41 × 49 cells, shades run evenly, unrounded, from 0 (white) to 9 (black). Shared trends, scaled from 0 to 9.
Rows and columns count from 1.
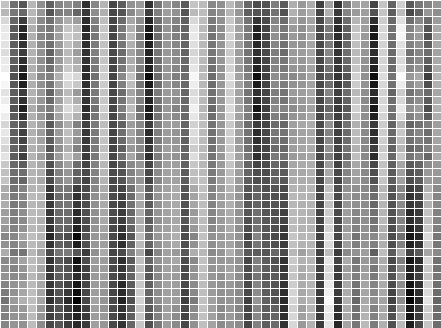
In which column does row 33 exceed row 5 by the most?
9
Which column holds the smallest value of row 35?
37
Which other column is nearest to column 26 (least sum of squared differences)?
12
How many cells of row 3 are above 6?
9
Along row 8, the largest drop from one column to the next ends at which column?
43
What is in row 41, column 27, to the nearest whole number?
4
